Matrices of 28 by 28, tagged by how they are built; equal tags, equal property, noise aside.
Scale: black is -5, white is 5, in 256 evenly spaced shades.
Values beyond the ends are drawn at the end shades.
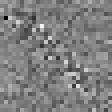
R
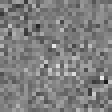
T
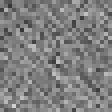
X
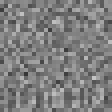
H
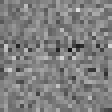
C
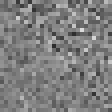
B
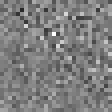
B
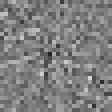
T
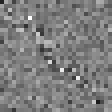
R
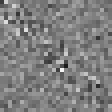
R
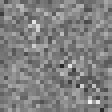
R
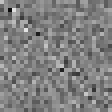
R
